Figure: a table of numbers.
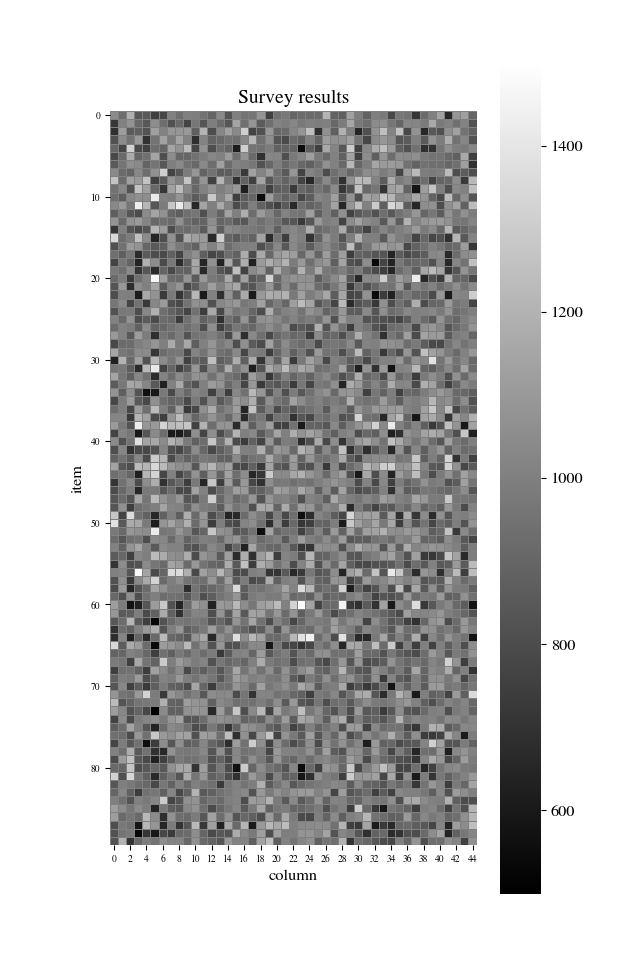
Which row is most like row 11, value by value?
56
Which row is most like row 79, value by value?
62
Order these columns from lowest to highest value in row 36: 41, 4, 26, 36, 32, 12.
26, 4, 36, 32, 12, 41
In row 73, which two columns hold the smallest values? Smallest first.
5, 12
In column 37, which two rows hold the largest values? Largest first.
20, 60
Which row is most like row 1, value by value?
35
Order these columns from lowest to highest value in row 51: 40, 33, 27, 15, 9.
15, 40, 9, 27, 33
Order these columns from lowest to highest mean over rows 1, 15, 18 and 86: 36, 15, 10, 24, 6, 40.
6, 24, 15, 40, 36, 10
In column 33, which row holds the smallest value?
85
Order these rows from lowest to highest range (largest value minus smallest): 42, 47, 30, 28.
28, 47, 42, 30
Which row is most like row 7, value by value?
84
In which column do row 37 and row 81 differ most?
2
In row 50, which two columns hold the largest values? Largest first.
0, 29
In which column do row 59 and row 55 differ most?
16
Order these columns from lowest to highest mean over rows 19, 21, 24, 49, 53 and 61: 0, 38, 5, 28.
5, 28, 0, 38
